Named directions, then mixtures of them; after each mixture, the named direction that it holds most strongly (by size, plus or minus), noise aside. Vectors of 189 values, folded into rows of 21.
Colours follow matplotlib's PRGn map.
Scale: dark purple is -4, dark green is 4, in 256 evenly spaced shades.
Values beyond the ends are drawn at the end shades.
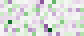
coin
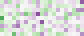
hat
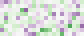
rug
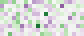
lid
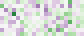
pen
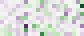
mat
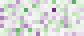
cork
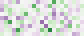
cork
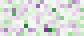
coin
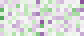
hat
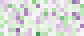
cork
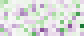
rug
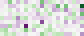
mat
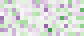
pen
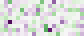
coin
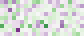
lid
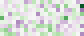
mat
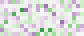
rug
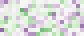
rug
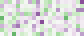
hat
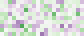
hat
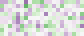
lid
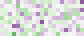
hat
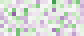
cork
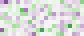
rug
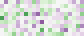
hat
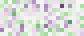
pen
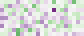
cork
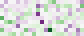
hat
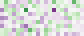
cork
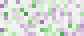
rug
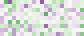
coin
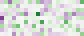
hat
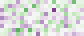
cork
